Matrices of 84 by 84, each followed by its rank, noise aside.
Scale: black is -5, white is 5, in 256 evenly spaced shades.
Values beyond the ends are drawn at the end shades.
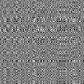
three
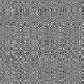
three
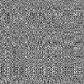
five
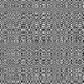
three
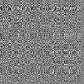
four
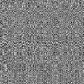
six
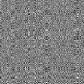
four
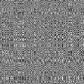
four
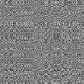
four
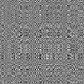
three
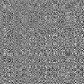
six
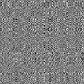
four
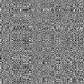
six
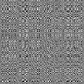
three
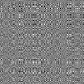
three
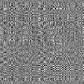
three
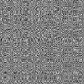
five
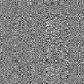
six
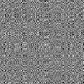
five
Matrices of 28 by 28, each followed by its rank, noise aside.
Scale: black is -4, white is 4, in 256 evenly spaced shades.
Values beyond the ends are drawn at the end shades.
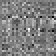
four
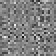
four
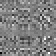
three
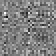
four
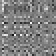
three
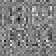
four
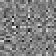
four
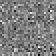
five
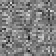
five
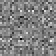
four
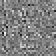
five
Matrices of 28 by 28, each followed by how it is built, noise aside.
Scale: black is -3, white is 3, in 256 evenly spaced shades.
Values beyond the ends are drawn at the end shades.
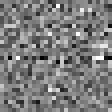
uneven rows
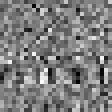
low rank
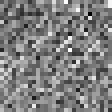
Hankel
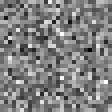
noise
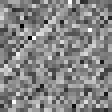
Hankel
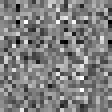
low rank
